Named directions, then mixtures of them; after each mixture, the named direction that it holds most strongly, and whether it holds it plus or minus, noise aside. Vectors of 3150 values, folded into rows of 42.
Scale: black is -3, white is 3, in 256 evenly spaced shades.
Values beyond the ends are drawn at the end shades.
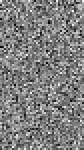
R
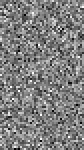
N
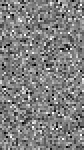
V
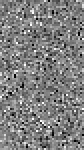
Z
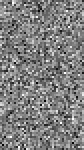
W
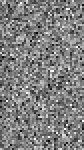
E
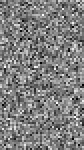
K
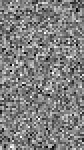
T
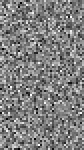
N, plus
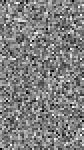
E, minus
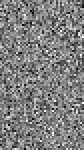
N, minus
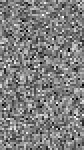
K, plus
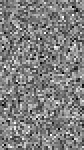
K, plus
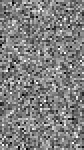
W, minus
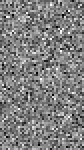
V, plus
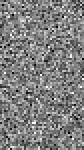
V, plus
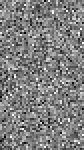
Z, minus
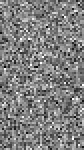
K, minus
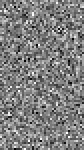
N, plus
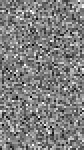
T, minus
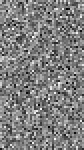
E, minus
